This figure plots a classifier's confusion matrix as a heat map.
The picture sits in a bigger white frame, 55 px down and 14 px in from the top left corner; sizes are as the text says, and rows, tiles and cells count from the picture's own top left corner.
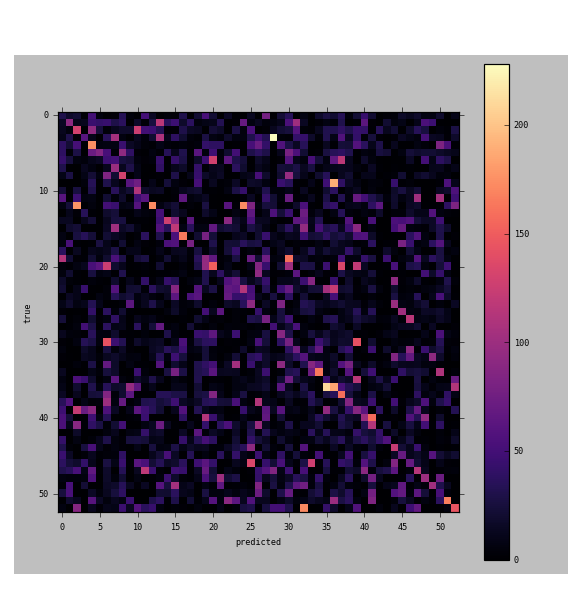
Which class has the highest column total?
30
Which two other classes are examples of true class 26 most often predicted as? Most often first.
45, 21
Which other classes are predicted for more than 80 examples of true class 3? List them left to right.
7, 13, 28
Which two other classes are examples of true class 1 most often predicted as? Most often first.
13, 31
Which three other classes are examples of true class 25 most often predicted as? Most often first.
44, 29, 9
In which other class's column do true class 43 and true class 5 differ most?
8
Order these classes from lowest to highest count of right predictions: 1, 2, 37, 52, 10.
1, 10, 2, 52, 37
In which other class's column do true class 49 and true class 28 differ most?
15
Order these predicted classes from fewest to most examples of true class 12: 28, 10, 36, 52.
28, 36, 10, 52
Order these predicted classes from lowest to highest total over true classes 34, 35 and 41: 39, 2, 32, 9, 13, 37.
9, 32, 37, 13, 39, 2
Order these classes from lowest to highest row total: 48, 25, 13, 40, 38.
13, 25, 48, 40, 38
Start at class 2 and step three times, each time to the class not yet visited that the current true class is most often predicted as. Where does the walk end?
32
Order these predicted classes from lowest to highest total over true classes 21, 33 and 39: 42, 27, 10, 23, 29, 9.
9, 42, 10, 27, 23, 29
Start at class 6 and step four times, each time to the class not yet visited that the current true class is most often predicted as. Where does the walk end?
36
